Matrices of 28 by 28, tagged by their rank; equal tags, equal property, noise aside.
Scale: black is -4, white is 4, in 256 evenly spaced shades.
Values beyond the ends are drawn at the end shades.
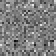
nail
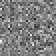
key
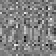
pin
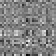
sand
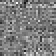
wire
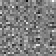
wire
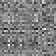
pin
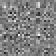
pin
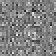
wire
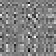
sand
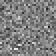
key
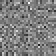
pin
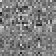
nail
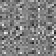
sand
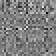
pin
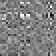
sand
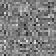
nail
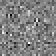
wire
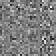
nail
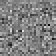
wire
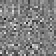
wire
